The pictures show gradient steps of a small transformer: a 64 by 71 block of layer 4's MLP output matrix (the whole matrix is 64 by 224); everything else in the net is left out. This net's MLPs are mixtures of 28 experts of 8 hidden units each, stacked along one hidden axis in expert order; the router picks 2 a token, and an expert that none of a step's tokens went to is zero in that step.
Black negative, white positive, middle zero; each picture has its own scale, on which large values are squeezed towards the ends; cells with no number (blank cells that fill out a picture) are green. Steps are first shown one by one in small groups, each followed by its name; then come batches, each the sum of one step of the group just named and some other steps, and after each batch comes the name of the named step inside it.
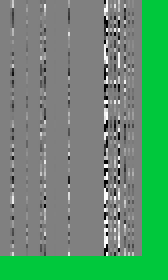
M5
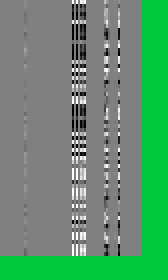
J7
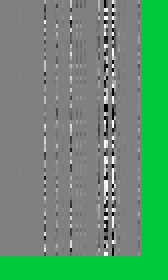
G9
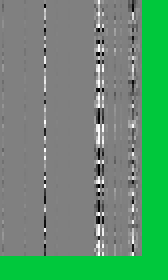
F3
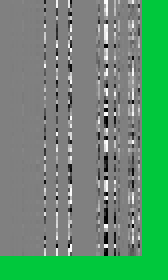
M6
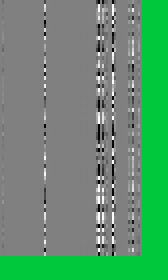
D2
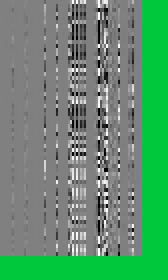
J7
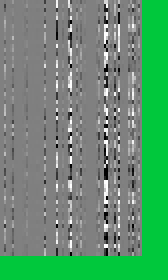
M6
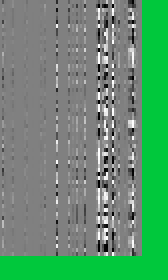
M5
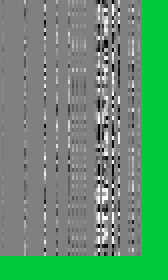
D2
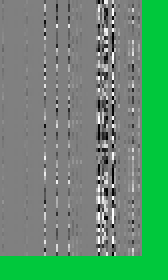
D2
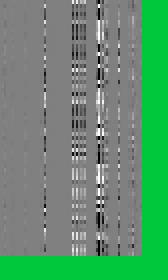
J7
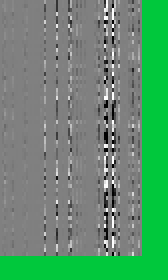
G9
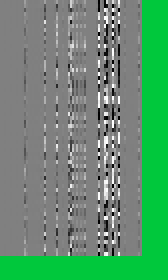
G9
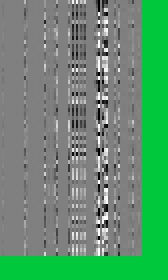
J7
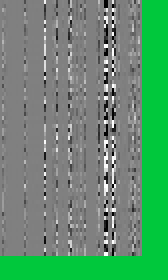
G9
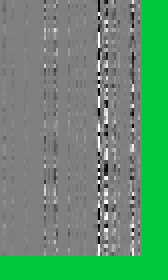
M5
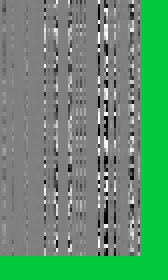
M6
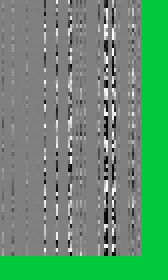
M6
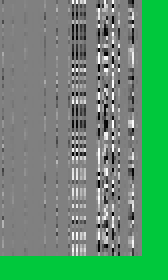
J7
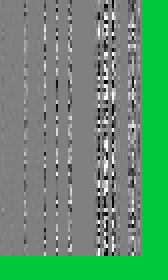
M6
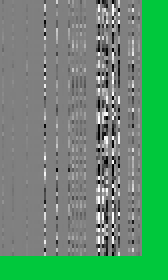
D2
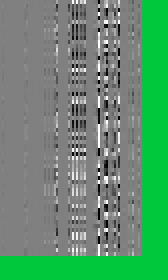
J7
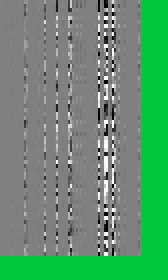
G9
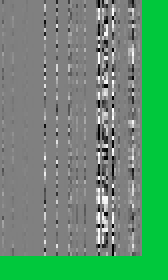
D2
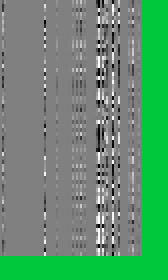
D2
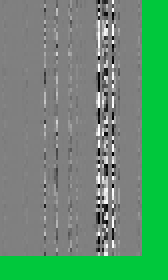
G9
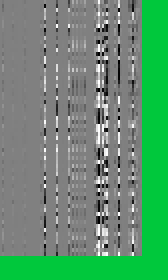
F3
